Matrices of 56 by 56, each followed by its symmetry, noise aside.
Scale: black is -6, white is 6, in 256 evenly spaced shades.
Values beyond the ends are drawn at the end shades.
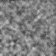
symmetric across the other diagonal.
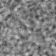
antisymmetric.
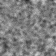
no symmetry.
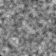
symmetric across the other diagonal.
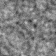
symmetric across the other diagonal.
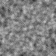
same after a half turn.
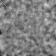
no symmetry.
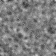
symmetric across the other diagonal.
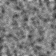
same after a half turn.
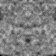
mirrored left to right.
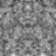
mirrored left to right.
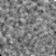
antisymmetric.
